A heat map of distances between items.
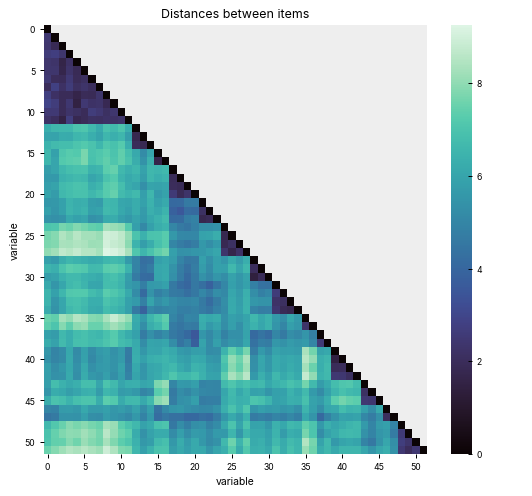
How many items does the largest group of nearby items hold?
12
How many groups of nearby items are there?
14
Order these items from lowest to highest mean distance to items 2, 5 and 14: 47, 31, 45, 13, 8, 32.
8, 13, 47, 31, 32, 45
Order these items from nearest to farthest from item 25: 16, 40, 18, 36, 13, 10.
18, 36, 13, 16, 40, 10
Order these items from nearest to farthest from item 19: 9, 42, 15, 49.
49, 15, 42, 9
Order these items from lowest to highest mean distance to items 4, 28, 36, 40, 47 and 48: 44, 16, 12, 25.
44, 12, 16, 25
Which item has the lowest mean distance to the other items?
47
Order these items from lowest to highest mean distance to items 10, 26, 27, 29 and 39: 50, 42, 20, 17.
20, 17, 42, 50
